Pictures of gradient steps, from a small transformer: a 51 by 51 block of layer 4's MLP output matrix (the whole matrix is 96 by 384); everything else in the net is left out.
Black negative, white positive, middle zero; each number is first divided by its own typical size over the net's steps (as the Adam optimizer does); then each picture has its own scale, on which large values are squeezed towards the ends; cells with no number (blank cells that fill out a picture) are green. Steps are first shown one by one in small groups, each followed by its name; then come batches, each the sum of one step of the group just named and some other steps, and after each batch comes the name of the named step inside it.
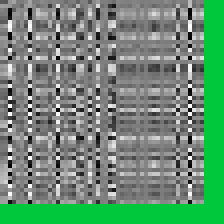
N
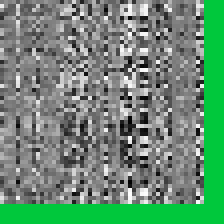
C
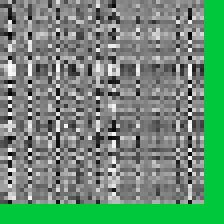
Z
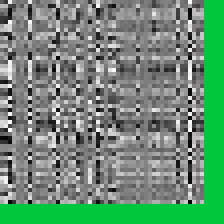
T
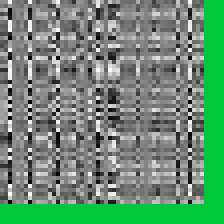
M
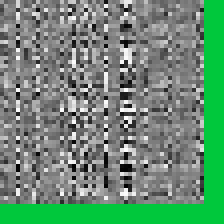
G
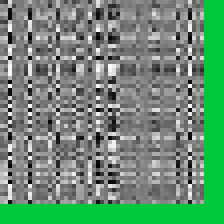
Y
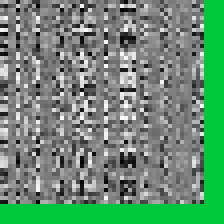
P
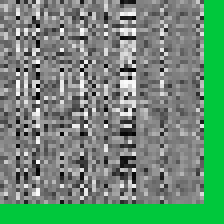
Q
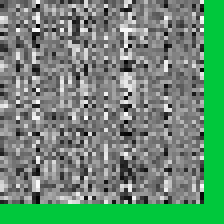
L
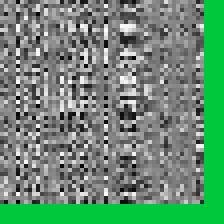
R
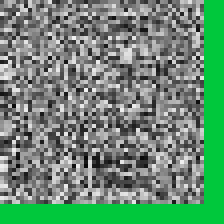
G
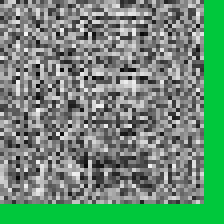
Q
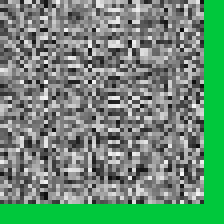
T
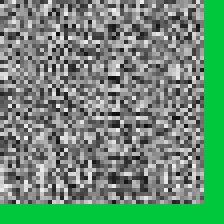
N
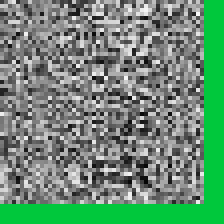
C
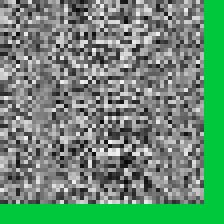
P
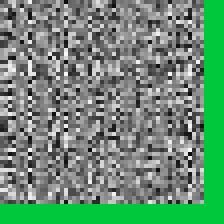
Z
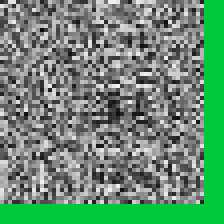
R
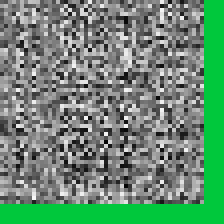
G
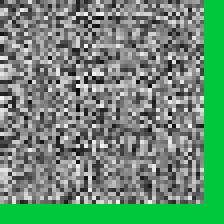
Z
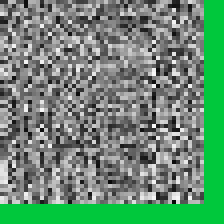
Y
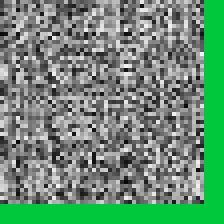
P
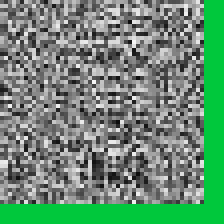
N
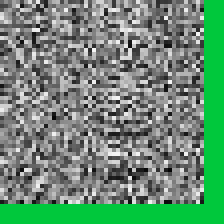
L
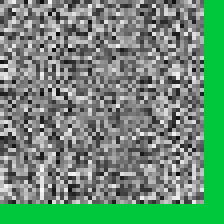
M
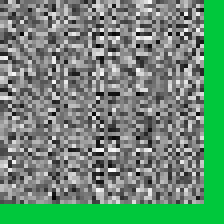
Z
